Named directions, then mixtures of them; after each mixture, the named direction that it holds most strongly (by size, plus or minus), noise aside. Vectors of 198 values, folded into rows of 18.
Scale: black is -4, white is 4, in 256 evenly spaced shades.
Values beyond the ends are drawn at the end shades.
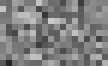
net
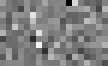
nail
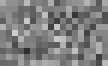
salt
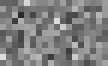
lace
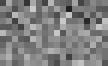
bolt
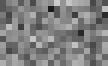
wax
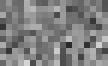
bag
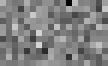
nail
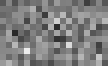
salt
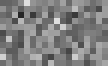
lace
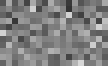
bolt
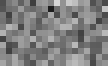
wax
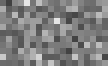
lace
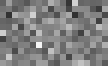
bolt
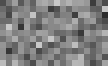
wax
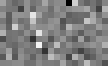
nail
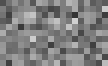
wax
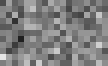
bag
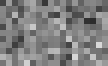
bag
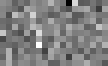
nail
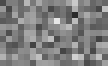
wax
